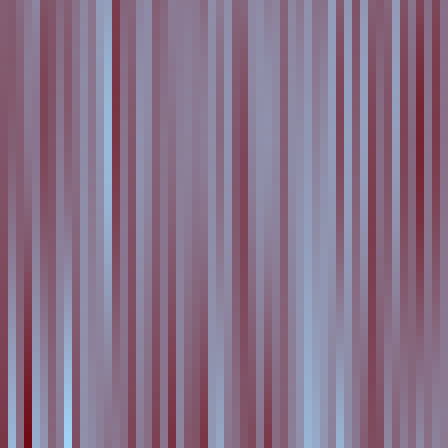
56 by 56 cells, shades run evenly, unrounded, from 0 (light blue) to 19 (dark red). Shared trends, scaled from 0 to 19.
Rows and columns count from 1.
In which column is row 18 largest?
53
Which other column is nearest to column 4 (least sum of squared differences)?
22
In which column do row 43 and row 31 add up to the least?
39
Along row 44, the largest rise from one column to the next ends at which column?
10
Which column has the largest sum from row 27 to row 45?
47
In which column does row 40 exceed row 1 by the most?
4
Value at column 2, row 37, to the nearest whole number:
7
